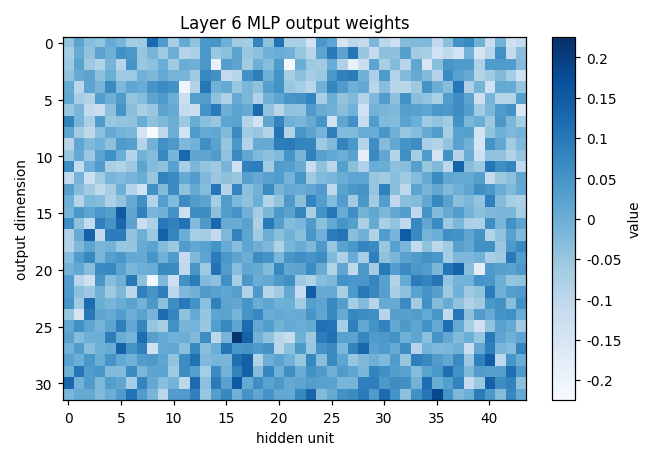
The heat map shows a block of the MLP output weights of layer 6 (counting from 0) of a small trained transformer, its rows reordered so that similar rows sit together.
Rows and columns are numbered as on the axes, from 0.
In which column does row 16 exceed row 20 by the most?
11
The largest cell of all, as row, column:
26, 16
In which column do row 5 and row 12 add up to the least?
2
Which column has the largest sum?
37
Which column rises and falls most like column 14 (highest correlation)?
34
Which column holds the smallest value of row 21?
8
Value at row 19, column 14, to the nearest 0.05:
0.1
